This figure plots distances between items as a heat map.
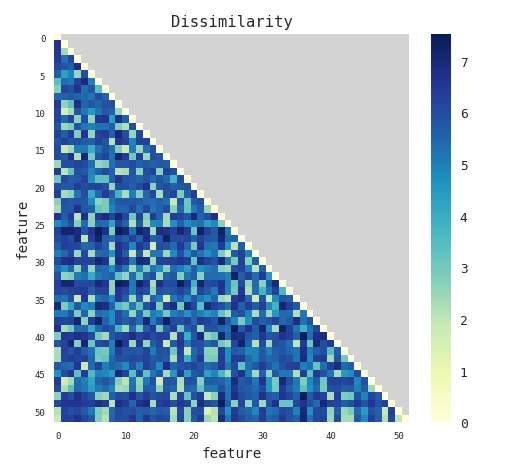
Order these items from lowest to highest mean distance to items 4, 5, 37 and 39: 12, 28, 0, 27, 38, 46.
46, 12, 27, 38, 28, 0
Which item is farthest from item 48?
36
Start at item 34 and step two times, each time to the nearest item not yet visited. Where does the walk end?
14
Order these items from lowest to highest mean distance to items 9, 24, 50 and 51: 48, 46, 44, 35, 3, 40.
48, 40, 35, 46, 3, 44
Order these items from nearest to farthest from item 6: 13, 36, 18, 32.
32, 18, 13, 36
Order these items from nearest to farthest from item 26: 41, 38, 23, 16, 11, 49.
49, 38, 11, 23, 41, 16
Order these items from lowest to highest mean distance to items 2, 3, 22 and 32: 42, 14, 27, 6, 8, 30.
6, 42, 8, 14, 27, 30
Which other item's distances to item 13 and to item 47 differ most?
9
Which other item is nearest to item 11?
29
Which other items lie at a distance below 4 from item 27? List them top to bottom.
4, 38, 44
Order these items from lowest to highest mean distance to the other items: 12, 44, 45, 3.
45, 12, 3, 44
